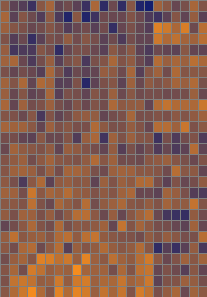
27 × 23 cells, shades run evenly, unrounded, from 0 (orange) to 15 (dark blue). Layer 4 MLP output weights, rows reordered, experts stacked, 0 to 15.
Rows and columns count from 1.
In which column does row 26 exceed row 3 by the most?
18
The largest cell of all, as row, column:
1, 17
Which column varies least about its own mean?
15
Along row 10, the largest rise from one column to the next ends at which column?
2
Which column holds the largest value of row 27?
21
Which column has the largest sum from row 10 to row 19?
12
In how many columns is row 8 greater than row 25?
12
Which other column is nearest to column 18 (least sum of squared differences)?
23
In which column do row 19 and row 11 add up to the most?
5
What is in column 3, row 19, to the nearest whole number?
8
